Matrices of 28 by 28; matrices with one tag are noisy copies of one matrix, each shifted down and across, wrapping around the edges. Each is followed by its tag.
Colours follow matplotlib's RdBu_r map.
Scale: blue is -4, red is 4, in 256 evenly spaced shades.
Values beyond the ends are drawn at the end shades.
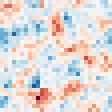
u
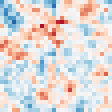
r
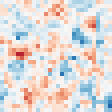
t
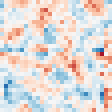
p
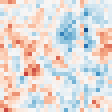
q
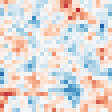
r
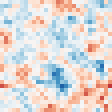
r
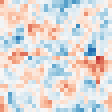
u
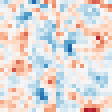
t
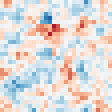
u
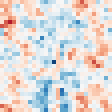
q
